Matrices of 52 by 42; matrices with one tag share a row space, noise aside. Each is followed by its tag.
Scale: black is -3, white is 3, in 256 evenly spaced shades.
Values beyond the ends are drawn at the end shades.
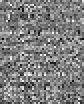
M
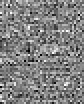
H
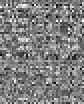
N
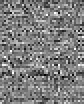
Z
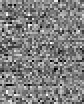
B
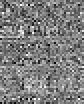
M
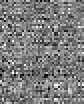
Z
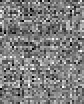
M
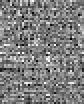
M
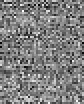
M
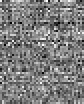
Z
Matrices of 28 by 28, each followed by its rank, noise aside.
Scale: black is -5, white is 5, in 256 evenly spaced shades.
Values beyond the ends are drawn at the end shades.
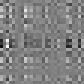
two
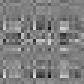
two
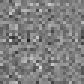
six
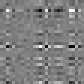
one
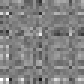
two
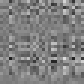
two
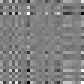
one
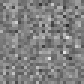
six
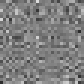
four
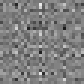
four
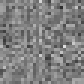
six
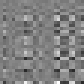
one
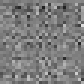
four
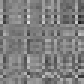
two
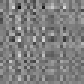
three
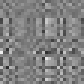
two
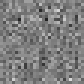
six
